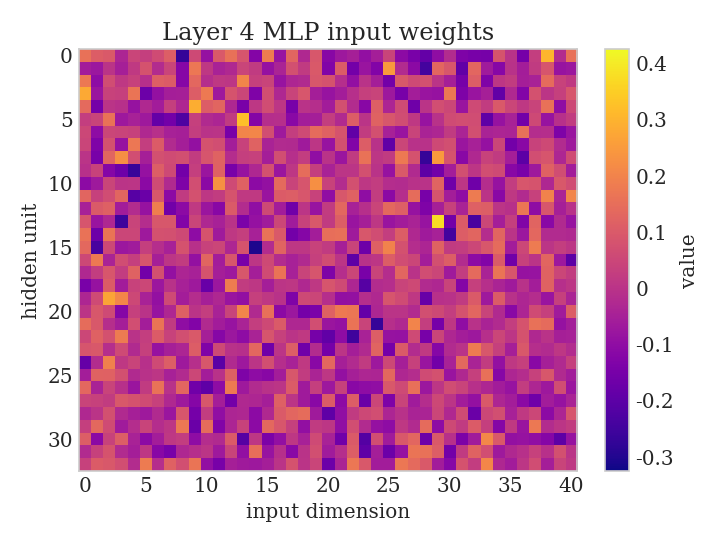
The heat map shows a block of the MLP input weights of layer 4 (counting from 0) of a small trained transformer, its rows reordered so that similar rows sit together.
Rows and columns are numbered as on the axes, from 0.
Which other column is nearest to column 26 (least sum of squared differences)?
34
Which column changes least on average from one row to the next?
35
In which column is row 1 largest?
25
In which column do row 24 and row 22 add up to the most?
2
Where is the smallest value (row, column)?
15, 14
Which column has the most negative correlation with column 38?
31
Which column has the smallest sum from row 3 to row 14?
28
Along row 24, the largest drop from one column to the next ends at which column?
11
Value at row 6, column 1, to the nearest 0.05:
-0.1
